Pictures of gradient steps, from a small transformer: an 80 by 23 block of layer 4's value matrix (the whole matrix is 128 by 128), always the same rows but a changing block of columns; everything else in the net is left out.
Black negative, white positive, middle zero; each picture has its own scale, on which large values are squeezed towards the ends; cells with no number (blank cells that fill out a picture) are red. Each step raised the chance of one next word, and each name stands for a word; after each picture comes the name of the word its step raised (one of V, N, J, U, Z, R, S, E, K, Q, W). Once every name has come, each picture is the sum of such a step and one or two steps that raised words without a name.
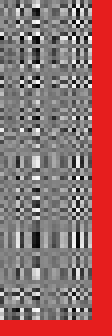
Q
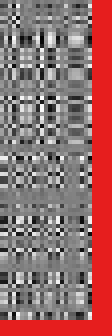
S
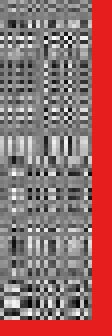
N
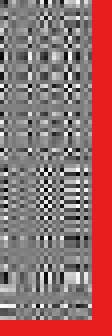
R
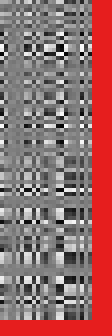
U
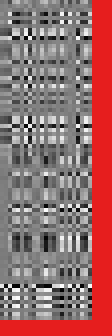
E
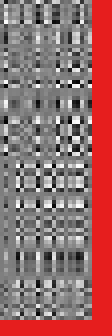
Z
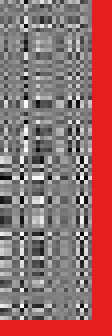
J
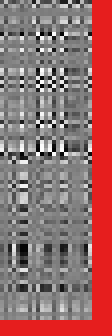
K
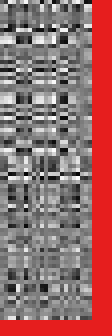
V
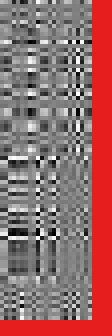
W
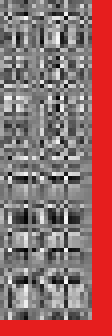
S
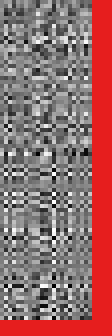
E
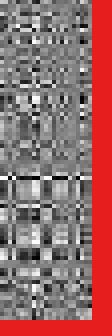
V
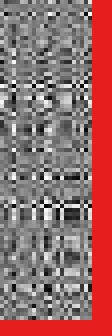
J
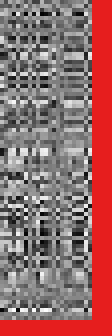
J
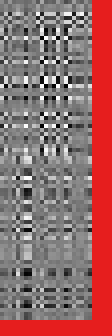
E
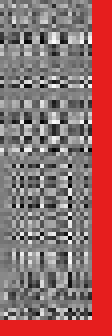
Z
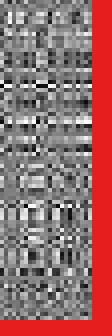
Z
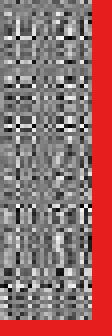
E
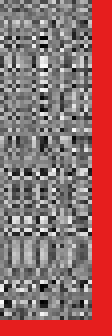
N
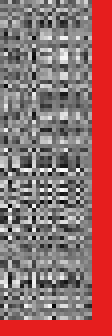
R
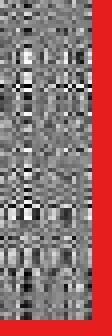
R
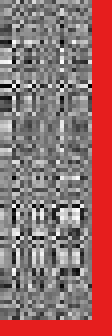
W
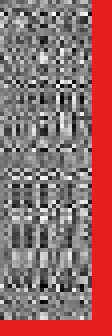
V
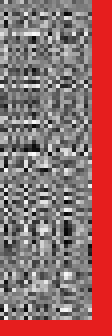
K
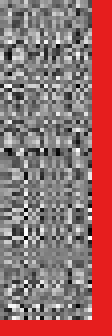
R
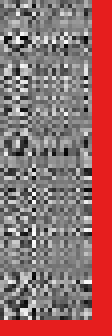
N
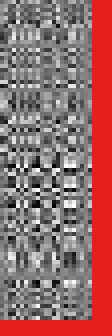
Z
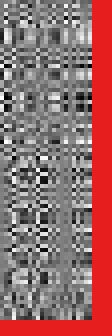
S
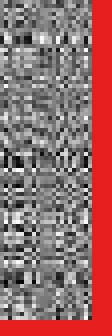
S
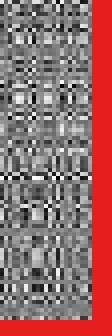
V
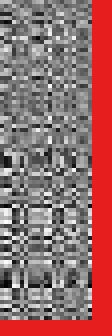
E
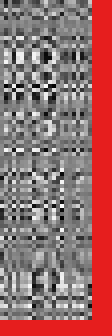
R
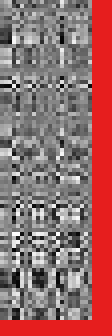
S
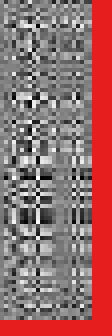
J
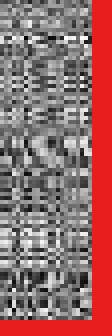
N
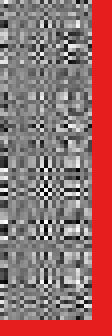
U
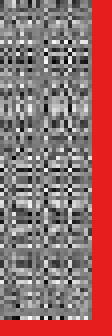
W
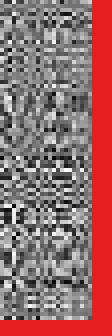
W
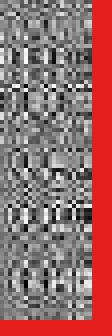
R
